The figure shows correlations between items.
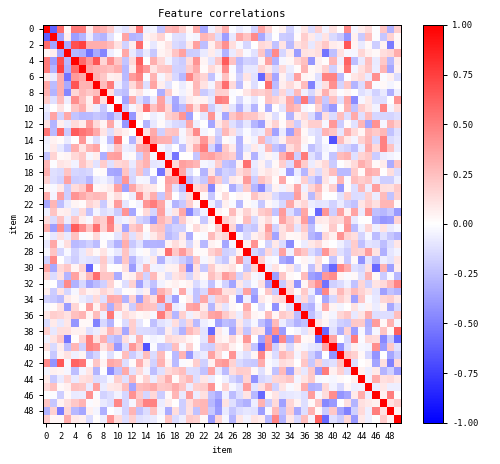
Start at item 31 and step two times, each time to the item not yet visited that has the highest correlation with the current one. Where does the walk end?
4
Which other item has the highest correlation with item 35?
17
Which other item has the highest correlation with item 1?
29
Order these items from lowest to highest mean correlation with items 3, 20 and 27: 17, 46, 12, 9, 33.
33, 9, 12, 46, 17
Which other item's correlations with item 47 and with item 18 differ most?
10
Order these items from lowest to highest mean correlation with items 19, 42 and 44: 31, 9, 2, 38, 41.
38, 31, 9, 2, 41
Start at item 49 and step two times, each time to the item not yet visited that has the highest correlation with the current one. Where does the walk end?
32
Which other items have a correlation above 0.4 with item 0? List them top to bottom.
2, 4, 5, 13, 42
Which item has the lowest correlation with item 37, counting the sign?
7
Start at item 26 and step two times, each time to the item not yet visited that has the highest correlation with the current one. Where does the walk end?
30
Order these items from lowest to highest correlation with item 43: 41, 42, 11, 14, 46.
42, 14, 46, 41, 11
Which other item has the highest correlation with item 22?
15
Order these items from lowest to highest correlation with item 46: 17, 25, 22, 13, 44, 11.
11, 25, 17, 22, 13, 44
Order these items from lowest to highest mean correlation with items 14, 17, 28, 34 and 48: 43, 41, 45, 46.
43, 41, 46, 45
